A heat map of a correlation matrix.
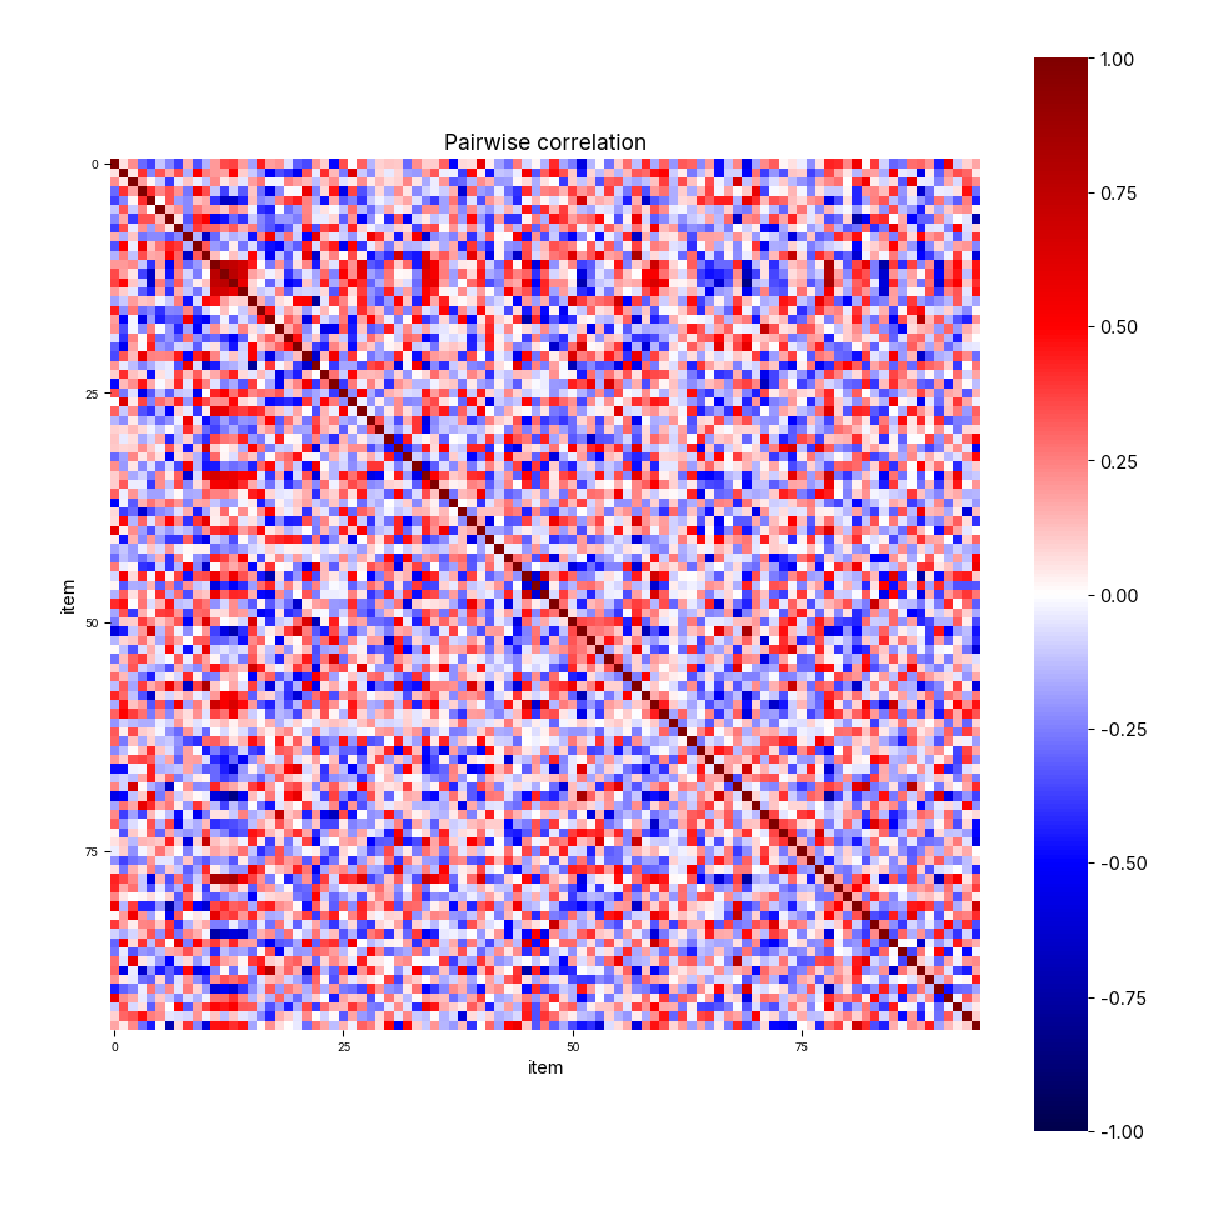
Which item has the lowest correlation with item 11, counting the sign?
84
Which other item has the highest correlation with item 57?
10
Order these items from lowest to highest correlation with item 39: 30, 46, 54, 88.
88, 30, 46, 54
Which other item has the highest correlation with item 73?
77
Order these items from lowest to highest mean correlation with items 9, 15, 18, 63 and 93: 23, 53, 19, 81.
23, 81, 19, 53
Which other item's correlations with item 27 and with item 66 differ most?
78
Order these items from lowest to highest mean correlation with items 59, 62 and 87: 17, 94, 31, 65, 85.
17, 31, 65, 85, 94
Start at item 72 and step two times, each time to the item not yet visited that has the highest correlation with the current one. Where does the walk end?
48
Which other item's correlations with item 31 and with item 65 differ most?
34
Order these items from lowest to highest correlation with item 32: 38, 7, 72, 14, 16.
72, 16, 38, 7, 14
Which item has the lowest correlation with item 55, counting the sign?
22
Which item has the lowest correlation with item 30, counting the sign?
52
